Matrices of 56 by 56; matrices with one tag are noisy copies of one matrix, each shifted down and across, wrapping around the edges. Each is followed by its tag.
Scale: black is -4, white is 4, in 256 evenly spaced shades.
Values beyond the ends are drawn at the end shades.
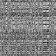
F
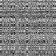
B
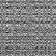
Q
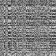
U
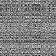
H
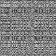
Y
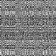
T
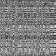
F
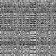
F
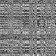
U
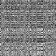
F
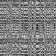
U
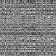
H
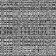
H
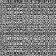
H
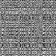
Y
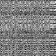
F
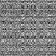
Q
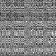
T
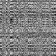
U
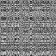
B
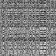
F
